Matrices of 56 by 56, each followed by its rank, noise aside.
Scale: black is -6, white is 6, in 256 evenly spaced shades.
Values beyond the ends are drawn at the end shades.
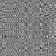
five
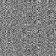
seven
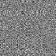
six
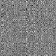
six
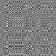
four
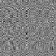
five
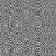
four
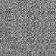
seven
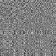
five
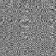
five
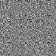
seven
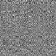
seven
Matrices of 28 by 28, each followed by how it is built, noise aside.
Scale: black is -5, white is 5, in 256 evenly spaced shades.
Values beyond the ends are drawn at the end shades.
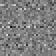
uneven rows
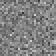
noise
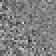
lower triangular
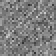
Hankel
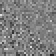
lower triangular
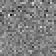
uneven rows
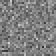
noise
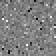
sparse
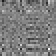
low rank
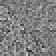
lower triangular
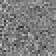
lower triangular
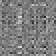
low rank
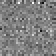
uneven rows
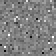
sparse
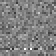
uneven rows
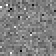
sparse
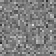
low rank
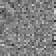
low rank
